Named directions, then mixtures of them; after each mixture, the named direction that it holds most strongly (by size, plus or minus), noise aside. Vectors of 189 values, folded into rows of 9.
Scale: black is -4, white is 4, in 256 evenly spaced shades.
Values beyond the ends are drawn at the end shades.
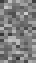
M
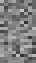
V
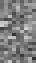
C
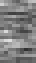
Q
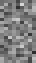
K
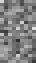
V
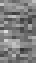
Q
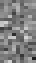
C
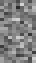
K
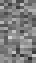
V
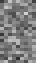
M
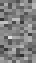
K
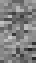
C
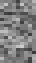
K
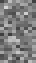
M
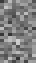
M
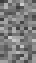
M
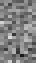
C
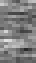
Q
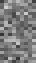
M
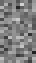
K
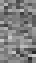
V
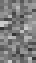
C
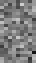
K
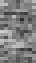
Q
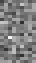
K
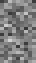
M
